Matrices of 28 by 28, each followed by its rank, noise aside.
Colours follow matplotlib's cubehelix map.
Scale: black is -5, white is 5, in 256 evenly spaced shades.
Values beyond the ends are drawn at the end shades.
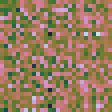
five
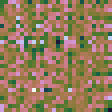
five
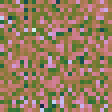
seven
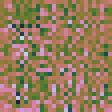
six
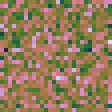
seven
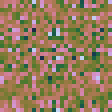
five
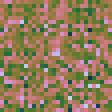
seven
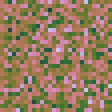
eight
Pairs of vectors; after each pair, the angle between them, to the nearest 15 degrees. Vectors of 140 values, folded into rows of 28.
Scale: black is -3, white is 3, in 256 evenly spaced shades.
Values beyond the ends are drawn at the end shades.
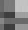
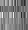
120 degrees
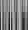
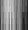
60 degrees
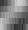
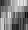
30 degrees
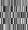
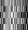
45 degrees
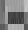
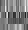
45 degrees
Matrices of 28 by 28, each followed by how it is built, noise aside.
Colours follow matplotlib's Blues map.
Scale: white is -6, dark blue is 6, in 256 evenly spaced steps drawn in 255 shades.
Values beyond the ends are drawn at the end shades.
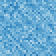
Toeplitz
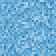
repeating rows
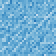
Hankel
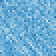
Toeplitz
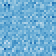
low rank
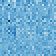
low rank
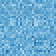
low rank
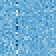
uneven columns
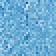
uneven columns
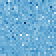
sparse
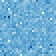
sparse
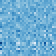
low rank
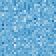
uneven columns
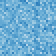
repeating rows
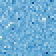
sparse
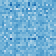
low rank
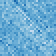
Toeplitz
